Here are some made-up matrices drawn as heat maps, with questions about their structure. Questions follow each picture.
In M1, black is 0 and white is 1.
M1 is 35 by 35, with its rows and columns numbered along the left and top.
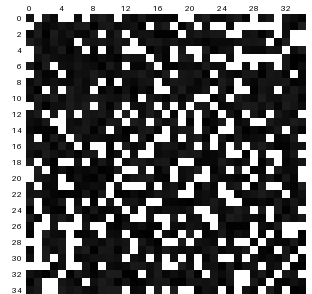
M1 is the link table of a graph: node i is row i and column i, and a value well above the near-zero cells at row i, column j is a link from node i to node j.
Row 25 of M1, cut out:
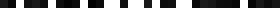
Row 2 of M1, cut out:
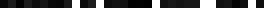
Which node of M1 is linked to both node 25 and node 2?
node 19
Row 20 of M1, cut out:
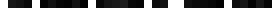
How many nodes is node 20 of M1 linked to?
8
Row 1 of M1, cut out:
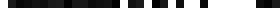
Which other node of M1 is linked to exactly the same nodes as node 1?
node 5
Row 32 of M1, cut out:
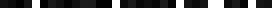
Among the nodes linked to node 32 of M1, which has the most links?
node 26
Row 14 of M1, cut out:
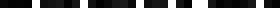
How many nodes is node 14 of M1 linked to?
7
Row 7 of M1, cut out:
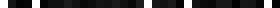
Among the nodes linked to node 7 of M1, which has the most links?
node 4
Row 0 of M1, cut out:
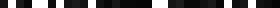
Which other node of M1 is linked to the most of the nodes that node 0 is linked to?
node 18
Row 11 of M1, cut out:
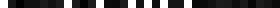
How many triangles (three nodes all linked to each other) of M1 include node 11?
4
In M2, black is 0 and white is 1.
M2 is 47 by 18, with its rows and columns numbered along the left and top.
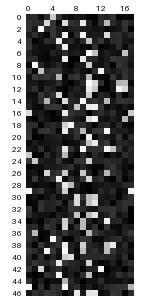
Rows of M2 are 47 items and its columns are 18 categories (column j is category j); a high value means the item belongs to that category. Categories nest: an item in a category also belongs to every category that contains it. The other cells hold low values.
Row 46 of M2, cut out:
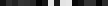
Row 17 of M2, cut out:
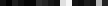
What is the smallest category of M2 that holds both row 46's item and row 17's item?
11
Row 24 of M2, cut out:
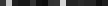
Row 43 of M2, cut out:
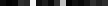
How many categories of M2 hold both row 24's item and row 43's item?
1
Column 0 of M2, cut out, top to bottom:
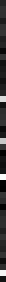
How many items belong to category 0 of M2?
4
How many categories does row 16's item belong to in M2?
3
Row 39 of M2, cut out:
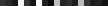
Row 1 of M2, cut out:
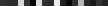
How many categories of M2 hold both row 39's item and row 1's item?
4
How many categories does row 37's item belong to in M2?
1
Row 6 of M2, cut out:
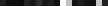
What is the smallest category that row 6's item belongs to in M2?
16
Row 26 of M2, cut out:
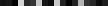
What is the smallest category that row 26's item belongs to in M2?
3
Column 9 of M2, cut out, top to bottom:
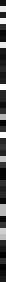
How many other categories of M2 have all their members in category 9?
3
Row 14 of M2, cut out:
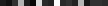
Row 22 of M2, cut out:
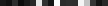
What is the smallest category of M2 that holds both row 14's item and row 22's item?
13
